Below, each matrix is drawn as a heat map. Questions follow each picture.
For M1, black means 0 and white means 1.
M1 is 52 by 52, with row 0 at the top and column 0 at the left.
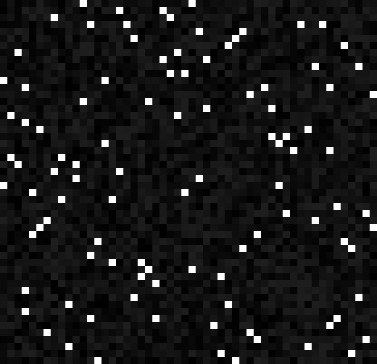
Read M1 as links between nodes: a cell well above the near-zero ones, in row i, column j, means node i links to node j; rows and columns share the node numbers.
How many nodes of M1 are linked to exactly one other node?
6
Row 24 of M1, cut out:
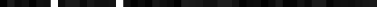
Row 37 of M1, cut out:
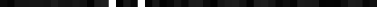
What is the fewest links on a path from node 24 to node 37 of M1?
7
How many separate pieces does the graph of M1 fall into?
4
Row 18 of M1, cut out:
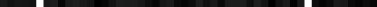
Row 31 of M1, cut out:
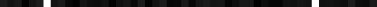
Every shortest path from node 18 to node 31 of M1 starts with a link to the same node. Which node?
node 42
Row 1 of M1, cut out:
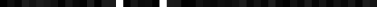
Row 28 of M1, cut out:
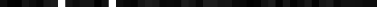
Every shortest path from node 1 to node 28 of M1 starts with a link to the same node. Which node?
node 22
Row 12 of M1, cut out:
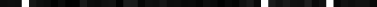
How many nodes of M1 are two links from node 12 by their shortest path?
5
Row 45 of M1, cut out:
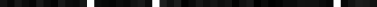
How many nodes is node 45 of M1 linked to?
3
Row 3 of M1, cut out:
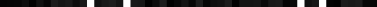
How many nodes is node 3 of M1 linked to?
4
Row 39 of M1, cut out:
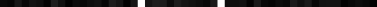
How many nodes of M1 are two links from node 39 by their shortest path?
2
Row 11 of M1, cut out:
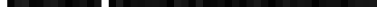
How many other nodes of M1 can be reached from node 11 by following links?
5
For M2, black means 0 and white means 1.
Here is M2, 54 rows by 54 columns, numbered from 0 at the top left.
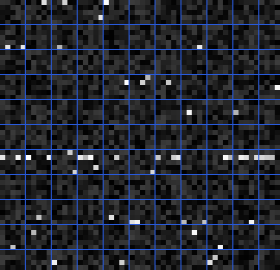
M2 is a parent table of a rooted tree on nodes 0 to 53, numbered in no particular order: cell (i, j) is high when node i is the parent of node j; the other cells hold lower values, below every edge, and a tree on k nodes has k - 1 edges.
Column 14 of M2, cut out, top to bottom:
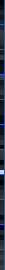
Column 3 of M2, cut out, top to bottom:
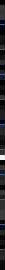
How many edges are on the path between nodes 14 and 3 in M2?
3
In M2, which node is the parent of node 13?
30
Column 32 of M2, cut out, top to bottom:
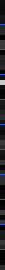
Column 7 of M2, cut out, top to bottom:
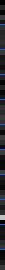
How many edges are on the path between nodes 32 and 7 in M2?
4
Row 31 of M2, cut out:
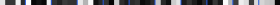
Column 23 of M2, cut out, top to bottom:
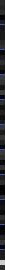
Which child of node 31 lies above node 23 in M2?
52
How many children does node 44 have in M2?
5
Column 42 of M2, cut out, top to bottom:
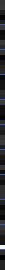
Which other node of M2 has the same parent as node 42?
2
